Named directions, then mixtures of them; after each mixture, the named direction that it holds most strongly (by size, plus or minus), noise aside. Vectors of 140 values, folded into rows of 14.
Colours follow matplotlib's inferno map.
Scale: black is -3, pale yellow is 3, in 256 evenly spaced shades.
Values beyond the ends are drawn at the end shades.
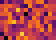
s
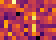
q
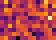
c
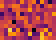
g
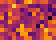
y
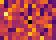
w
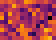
y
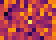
w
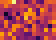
q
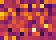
g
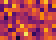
c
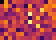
w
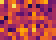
y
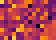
y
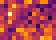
y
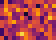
s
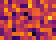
c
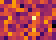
q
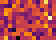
c
